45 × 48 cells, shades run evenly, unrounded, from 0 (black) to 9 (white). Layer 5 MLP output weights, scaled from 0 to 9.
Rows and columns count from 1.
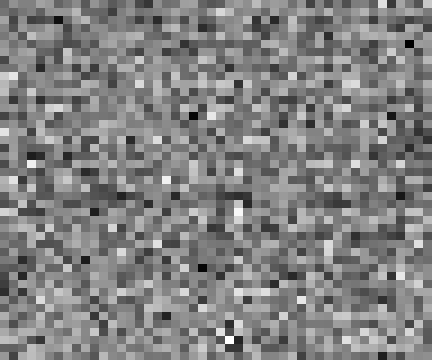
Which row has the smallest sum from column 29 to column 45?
30
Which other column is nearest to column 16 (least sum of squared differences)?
36
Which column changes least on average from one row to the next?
12
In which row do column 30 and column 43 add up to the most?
18
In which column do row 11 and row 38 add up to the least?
37
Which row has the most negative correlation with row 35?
17
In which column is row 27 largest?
27
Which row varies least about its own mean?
2
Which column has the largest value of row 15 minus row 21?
24
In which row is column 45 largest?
35
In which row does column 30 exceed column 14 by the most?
25
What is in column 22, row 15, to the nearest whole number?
0
